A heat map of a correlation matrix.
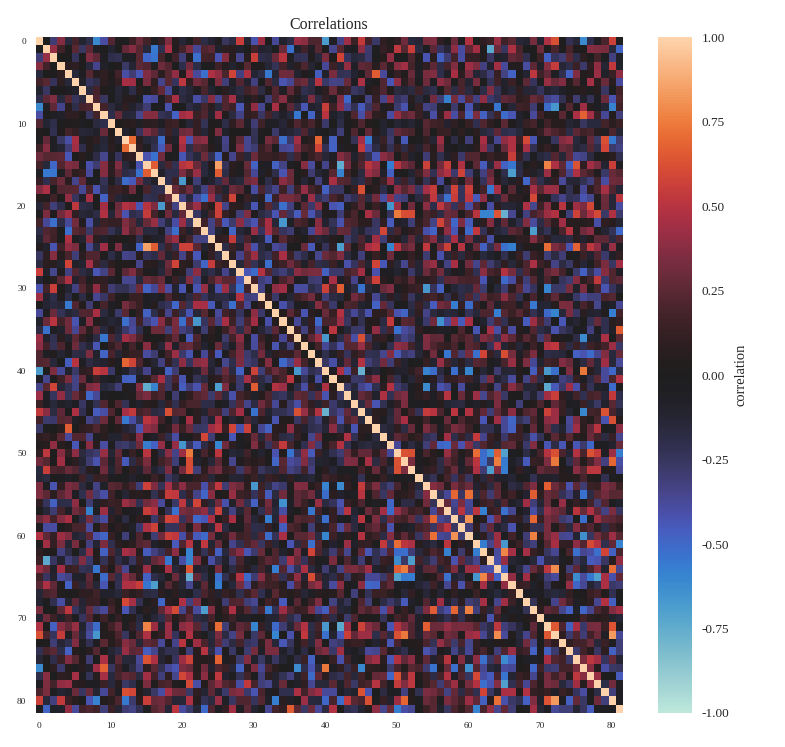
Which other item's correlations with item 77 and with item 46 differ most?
12
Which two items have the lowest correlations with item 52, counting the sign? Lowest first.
63, 65
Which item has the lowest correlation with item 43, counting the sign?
7
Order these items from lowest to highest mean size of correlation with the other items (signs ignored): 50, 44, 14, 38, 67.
67, 44, 14, 38, 50
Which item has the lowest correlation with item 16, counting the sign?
66
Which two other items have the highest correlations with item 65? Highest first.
62, 38
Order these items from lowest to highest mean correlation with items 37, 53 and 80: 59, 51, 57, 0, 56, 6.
6, 56, 59, 57, 0, 51
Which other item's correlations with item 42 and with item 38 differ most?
30
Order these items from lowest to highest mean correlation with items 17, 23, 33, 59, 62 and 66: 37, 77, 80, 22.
80, 37, 77, 22
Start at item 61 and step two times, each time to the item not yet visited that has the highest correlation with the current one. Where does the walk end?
21
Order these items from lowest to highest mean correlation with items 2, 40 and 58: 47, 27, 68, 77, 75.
68, 75, 77, 47, 27
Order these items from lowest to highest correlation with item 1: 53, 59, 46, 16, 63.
63, 16, 59, 46, 53
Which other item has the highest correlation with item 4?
47
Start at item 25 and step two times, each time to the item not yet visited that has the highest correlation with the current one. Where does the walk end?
71
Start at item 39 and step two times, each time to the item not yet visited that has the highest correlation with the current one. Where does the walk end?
13
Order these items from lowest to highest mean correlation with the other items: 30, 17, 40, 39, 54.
40, 30, 17, 39, 54
